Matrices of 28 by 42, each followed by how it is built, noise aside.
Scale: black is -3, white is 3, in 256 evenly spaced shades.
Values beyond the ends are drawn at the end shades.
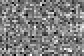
blocks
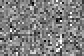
uneven columns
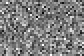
noise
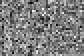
noise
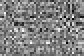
low rank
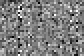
uneven columns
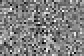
uneven columns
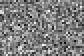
noise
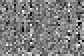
uneven columns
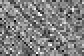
Toeplitz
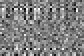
low rank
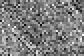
Toeplitz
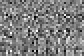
low rank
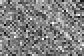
Toeplitz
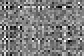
low rank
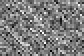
Toeplitz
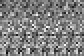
repeating columns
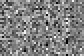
uneven columns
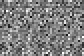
repeating columns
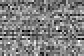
blocks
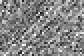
Hankel
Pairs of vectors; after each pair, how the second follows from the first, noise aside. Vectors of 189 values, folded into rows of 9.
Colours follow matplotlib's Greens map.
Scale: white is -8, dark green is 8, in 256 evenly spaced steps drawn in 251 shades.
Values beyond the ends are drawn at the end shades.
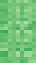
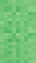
reversed, negated, shrunk.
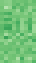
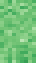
wrapped around.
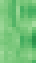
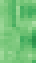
copied.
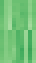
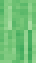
copied.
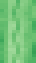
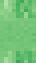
wrapped around, negated, partly zeroed.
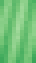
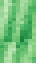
wrapped around, scaled up.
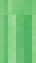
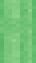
wrapped around, negated, shrunk.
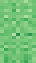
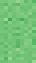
wrapped around, shrunk.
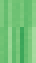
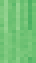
wrapped around, shrunk.
